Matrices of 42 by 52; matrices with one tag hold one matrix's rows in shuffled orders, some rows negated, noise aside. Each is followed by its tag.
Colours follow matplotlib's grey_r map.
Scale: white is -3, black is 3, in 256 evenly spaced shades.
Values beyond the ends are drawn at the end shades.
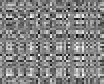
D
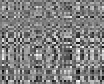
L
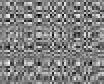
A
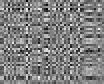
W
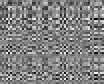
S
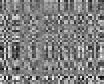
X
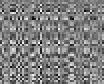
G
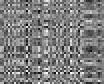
W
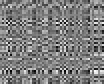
S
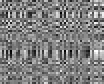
S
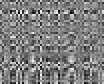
G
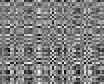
A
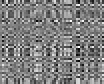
L
